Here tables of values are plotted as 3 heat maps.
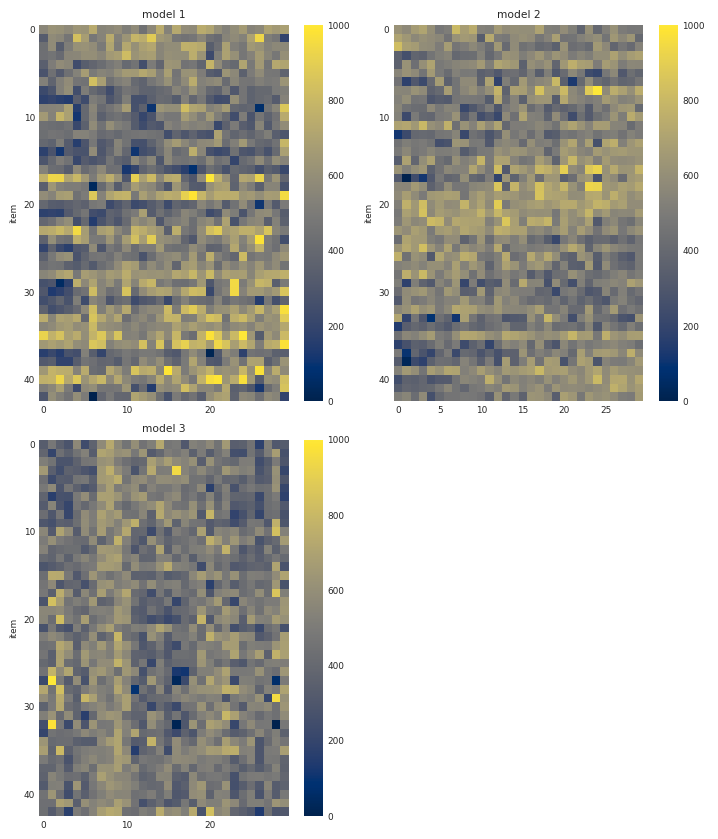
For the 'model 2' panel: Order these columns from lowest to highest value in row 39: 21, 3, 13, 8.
3, 8, 21, 13
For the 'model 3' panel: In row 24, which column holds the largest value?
28
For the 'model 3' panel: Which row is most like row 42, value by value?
8
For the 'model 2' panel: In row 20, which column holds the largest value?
12
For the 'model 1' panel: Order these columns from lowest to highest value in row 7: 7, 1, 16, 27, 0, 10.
0, 1, 7, 27, 10, 16
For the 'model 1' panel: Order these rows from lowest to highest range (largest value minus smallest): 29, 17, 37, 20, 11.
11, 20, 37, 17, 29
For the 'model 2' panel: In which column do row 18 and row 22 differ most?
24
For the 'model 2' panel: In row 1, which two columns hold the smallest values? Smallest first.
10, 29
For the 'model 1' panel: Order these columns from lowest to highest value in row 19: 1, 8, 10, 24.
1, 24, 8, 10
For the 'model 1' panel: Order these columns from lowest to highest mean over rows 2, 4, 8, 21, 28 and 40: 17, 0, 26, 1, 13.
0, 1, 13, 26, 17
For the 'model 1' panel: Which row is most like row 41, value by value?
9
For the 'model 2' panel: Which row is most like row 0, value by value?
32
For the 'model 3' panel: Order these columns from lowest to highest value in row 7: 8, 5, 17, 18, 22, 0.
0, 5, 17, 22, 18, 8
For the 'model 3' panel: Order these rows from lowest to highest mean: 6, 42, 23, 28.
6, 42, 23, 28
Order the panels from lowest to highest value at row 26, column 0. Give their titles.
model 1, model 3, model 2
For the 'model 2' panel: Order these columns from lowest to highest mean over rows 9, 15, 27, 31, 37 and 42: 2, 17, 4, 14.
2, 4, 14, 17
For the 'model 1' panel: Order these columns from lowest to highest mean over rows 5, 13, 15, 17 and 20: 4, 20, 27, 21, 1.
4, 27, 1, 21, 20
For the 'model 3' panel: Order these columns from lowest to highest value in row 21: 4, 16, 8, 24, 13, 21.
24, 21, 16, 4, 13, 8
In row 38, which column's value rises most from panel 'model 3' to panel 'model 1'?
23
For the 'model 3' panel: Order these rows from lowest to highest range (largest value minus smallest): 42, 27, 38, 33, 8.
38, 33, 8, 42, 27
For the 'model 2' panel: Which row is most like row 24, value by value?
30
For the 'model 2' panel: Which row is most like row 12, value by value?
36
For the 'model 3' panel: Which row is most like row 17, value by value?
10
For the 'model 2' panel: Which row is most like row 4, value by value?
15
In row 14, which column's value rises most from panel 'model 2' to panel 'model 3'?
8
